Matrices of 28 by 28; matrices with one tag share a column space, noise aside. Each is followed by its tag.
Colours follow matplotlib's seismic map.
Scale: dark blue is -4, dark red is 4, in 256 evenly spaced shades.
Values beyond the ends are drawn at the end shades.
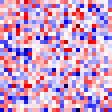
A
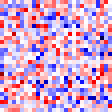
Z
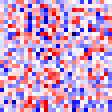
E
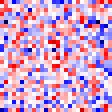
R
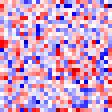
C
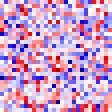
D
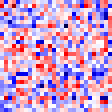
Z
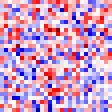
E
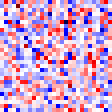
R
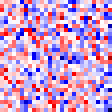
E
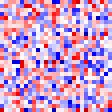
C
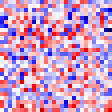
E
